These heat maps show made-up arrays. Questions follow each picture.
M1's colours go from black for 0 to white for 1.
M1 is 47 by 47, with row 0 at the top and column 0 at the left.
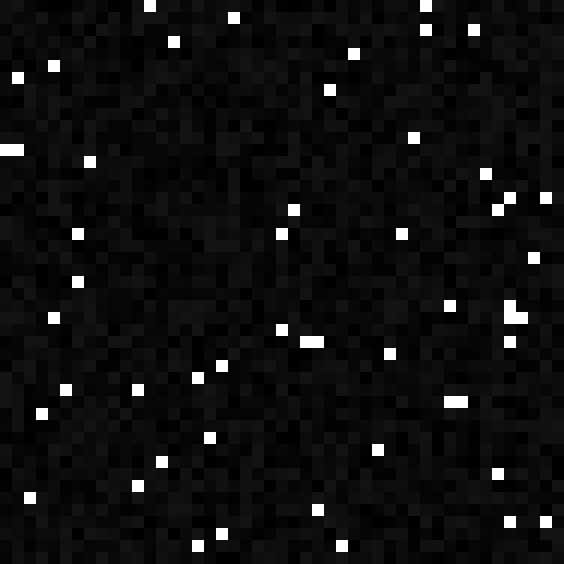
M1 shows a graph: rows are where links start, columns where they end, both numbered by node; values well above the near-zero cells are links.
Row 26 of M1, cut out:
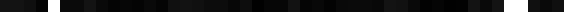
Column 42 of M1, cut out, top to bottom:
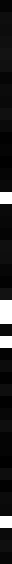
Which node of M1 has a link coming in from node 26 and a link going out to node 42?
node 43
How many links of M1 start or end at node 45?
4
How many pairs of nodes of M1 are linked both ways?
3
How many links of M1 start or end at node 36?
1
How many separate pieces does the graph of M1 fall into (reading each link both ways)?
9
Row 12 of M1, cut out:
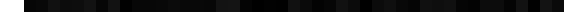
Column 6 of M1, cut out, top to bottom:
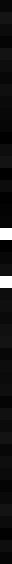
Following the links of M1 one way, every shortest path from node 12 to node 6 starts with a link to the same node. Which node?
node 1
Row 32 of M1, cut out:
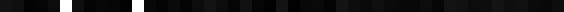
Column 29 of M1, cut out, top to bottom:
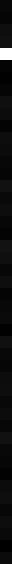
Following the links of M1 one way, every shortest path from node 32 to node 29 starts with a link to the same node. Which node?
node 5
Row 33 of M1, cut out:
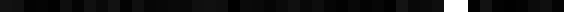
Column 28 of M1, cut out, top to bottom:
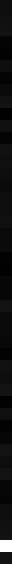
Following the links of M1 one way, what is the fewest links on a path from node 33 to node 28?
5
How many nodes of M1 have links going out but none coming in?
3
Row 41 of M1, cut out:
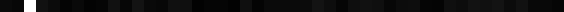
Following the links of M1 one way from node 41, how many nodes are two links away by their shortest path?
2
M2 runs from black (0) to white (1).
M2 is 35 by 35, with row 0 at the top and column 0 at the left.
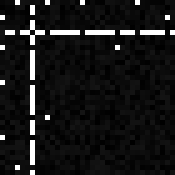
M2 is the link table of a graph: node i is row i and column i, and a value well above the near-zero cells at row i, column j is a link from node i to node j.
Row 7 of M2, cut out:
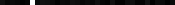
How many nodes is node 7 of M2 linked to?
1
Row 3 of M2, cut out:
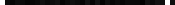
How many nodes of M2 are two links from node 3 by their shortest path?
3
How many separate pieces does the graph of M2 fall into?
2
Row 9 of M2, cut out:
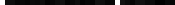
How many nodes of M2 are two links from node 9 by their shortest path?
3
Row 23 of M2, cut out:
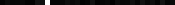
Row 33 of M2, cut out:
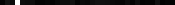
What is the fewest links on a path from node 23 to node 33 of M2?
4
